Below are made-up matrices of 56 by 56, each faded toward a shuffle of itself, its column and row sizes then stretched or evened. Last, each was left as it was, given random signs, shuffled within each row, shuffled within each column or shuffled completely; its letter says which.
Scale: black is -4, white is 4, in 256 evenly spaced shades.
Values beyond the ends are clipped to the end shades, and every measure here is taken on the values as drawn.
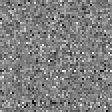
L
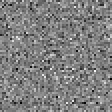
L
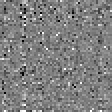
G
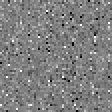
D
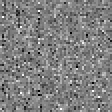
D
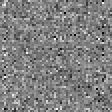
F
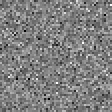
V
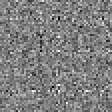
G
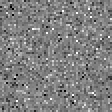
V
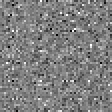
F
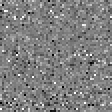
L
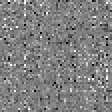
F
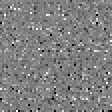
L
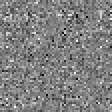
F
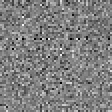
G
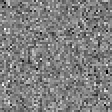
D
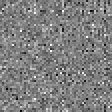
G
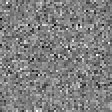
L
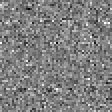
L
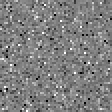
V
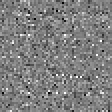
F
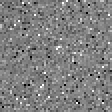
V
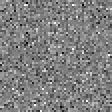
V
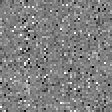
D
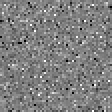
L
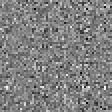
F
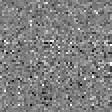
G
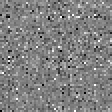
F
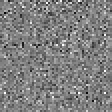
G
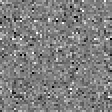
F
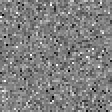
V
